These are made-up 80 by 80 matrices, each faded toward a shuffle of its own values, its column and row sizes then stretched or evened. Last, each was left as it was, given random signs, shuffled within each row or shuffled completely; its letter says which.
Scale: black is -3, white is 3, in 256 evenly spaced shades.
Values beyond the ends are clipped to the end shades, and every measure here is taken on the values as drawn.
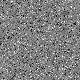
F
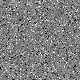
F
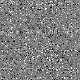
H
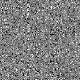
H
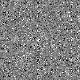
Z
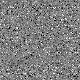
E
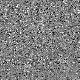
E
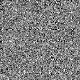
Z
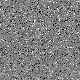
E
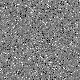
F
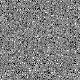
H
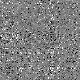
H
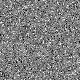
F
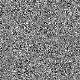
Z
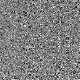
Z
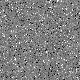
F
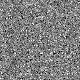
E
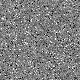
F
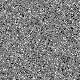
F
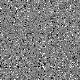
Z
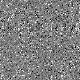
H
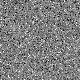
F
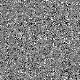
Z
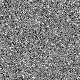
F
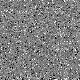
E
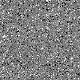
Z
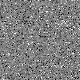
E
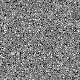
E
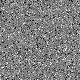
F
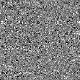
H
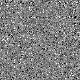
Z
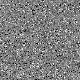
E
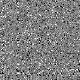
H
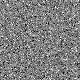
F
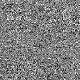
H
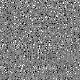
H
